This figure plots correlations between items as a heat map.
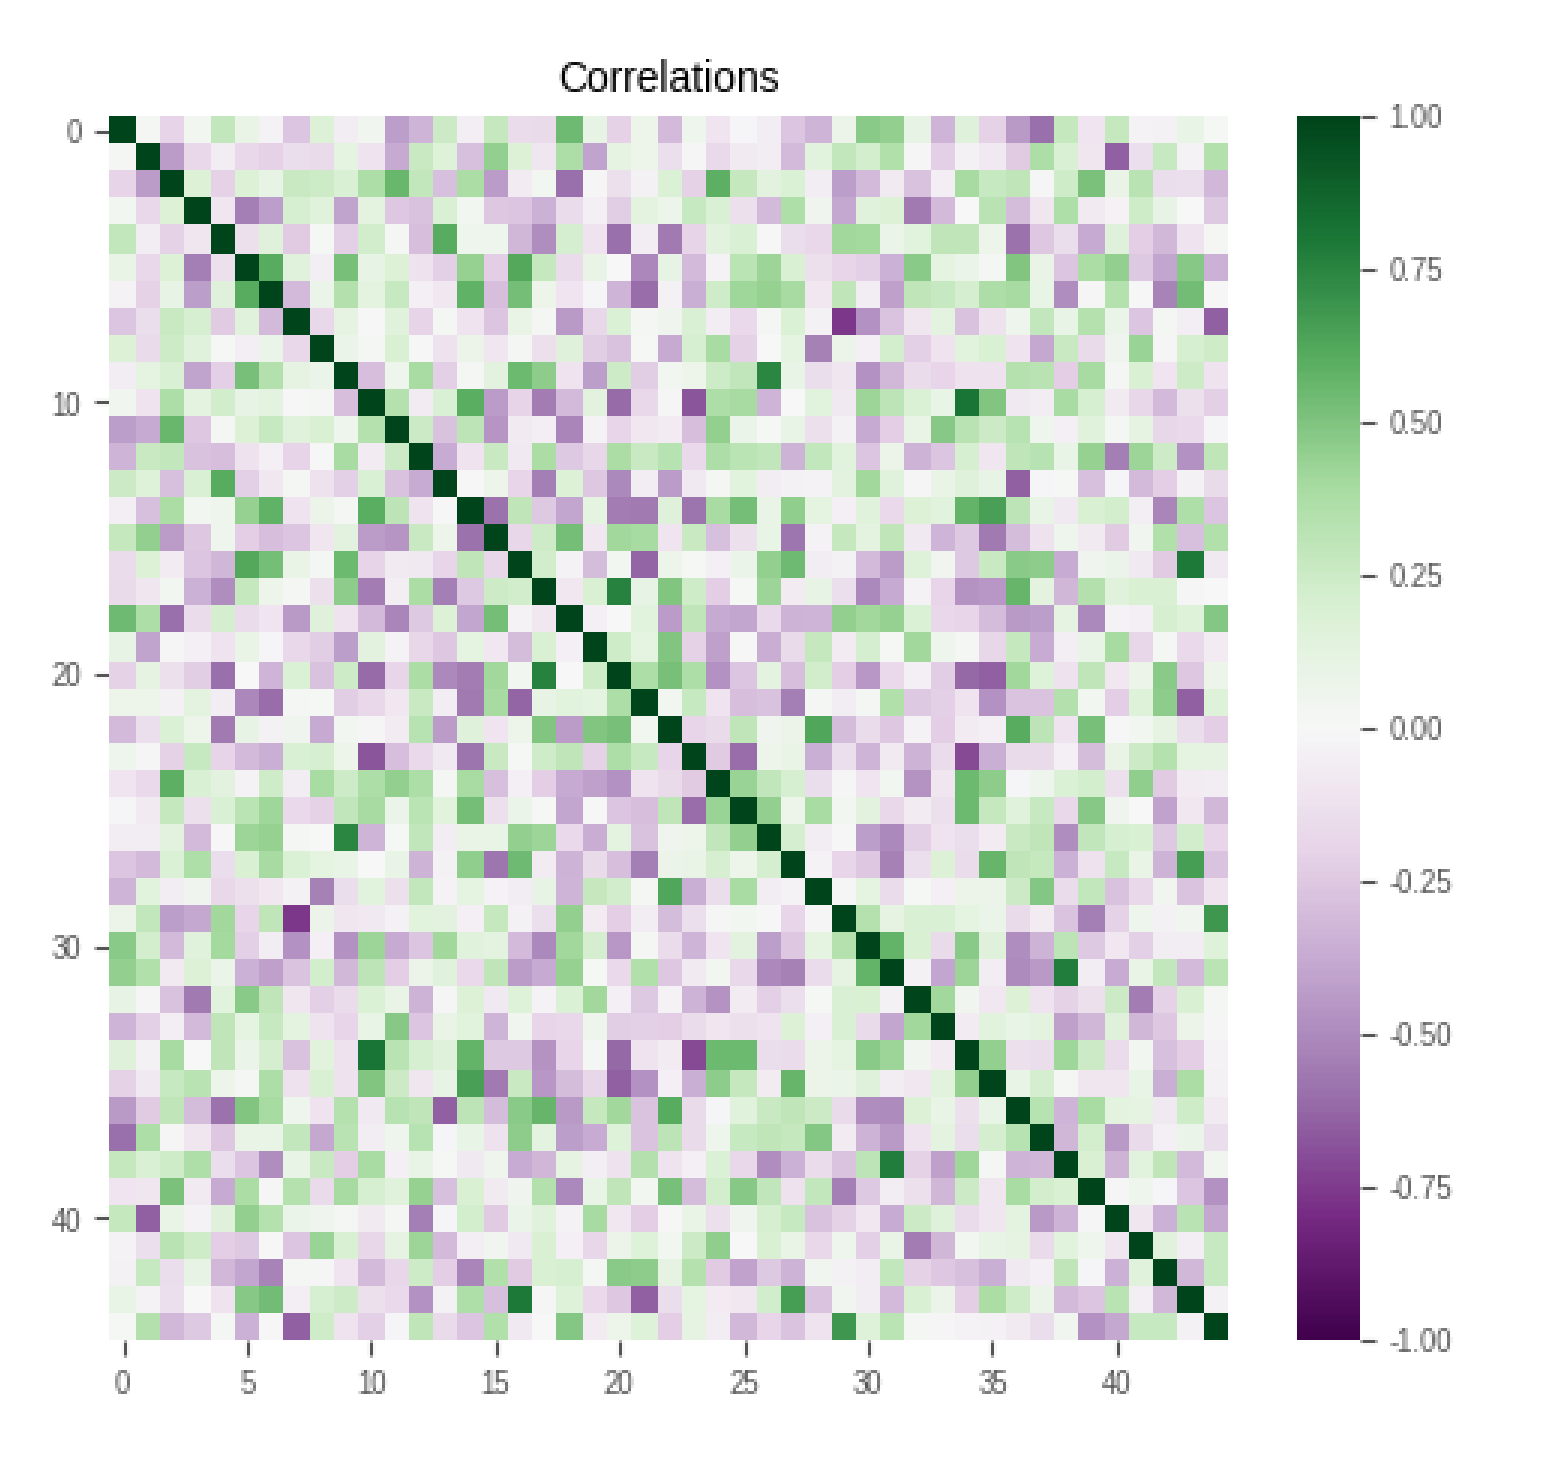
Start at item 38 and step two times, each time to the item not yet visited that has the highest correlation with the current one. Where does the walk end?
30
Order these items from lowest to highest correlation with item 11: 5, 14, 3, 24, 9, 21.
3, 21, 9, 5, 14, 24
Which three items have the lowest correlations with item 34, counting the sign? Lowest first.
23, 20, 17
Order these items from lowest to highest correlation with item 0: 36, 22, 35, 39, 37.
37, 36, 22, 35, 39
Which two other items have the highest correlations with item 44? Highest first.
29, 18
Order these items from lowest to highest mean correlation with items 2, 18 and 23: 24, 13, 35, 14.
14, 35, 13, 24
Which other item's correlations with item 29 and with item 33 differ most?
7
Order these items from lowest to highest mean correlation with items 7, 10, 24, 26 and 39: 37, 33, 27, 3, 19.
19, 33, 3, 27, 37
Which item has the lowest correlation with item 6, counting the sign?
21
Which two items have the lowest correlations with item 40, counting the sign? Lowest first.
1, 12
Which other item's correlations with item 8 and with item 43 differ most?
16
